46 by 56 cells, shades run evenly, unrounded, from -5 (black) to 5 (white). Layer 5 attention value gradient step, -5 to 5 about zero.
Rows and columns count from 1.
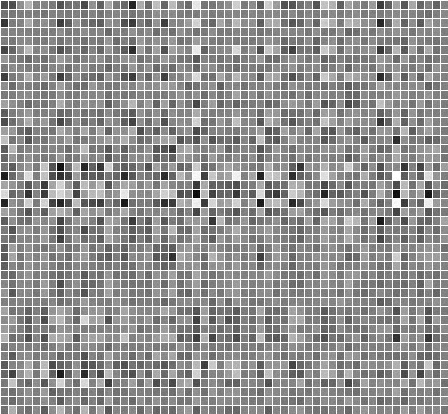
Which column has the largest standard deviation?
25
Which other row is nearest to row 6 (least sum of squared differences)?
14
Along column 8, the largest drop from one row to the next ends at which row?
23
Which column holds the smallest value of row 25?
48
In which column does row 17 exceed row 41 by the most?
11
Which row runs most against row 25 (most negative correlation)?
12
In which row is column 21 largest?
22
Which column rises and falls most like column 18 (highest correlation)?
52
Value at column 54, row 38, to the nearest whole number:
-3
